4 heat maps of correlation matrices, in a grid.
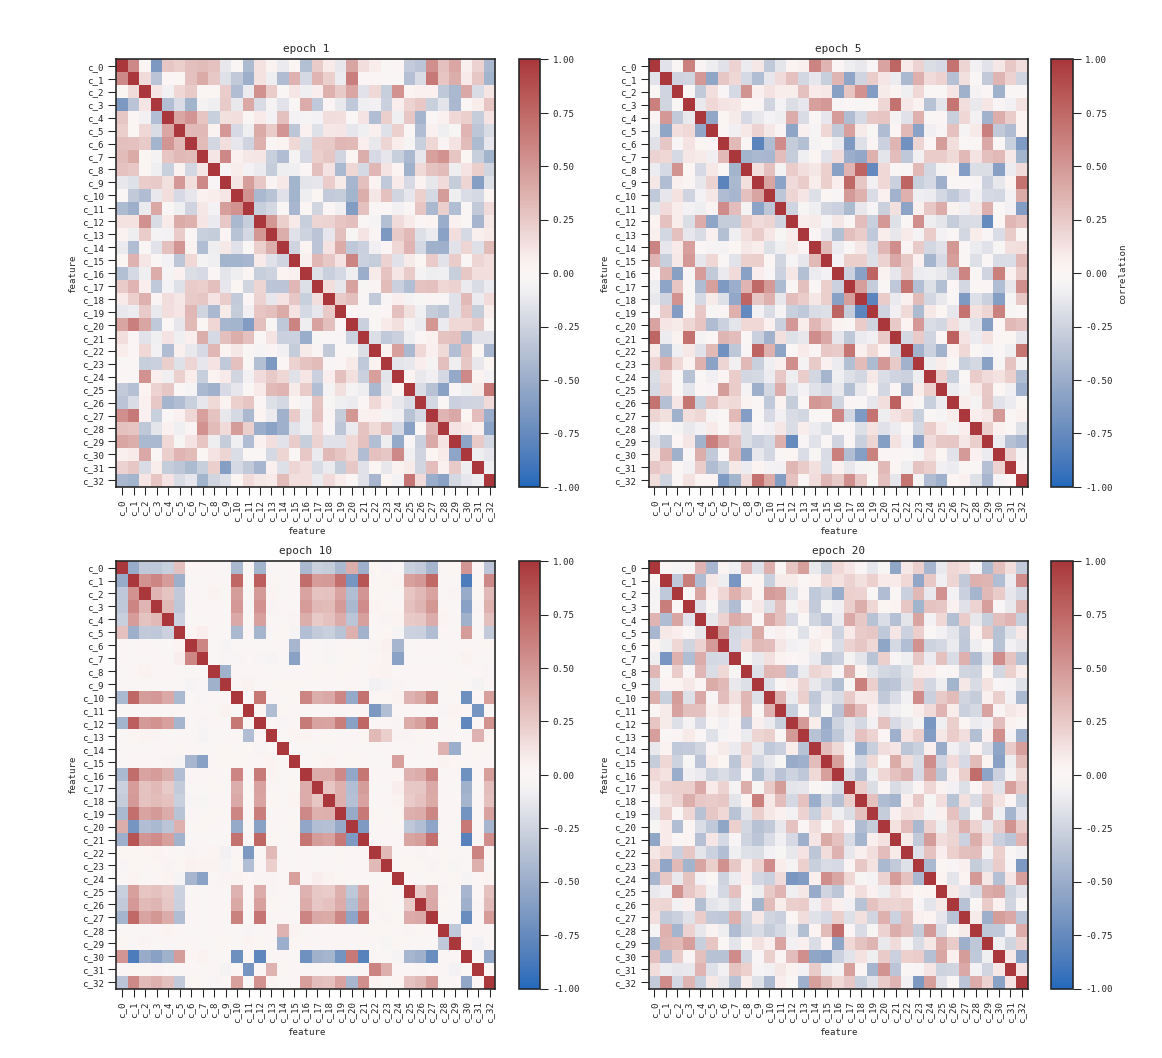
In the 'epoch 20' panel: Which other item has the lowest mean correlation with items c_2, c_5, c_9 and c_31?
c_16
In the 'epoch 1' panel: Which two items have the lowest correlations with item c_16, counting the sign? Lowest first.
c_21, c_0
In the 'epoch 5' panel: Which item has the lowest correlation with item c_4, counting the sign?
c_5
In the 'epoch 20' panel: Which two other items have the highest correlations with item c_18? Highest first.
c_9, c_3
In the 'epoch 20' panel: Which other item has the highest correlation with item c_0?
c_13
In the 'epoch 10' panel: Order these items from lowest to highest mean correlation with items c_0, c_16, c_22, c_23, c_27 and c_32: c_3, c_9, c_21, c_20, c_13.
c_20, c_9, c_13, c_3, c_21
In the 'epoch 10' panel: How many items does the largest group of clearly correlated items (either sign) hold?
19
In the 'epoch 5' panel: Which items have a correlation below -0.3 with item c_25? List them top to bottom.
c_9, c_17, c_22, c_32
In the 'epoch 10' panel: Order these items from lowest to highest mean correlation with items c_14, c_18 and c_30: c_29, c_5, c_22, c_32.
c_29, c_32, c_22, c_5
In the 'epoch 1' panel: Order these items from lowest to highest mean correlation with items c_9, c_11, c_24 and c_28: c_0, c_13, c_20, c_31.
c_20, c_31, c_13, c_0
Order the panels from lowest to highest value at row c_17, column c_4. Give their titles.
epoch 5, epoch 1, epoch 10, epoch 20
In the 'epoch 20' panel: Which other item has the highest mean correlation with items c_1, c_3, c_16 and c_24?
c_28
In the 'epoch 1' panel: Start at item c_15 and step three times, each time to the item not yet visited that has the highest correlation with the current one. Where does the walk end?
c_27
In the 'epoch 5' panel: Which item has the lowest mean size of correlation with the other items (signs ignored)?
c_28
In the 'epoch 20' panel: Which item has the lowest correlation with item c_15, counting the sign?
c_30
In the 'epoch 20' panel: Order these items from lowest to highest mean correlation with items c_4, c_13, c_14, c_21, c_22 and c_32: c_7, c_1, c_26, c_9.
c_9, c_7, c_26, c_1
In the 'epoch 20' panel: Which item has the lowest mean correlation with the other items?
c_14
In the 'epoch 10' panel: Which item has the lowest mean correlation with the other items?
c_30
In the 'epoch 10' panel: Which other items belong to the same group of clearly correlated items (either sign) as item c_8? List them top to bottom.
c_9
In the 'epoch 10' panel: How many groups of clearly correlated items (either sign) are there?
5
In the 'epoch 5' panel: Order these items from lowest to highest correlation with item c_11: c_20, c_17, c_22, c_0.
c_22, c_17, c_20, c_0
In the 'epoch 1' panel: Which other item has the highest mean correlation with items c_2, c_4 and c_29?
c_6
